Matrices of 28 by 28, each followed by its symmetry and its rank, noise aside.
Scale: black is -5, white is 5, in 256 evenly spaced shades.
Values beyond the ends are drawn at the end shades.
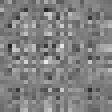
symmetric, rank three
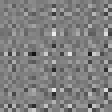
antisymmetric, rank two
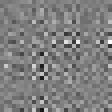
antisymmetric, rank two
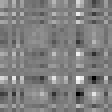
symmetric, rank one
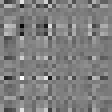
no symmetry, rank one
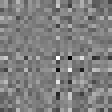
symmetric, rank two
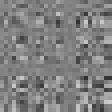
antisymmetric, rank two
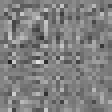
no symmetry, rank three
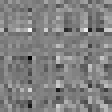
no symmetry, rank two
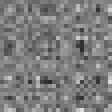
symmetric, rank three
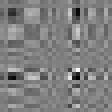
symmetric, rank one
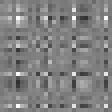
symmetric, rank one
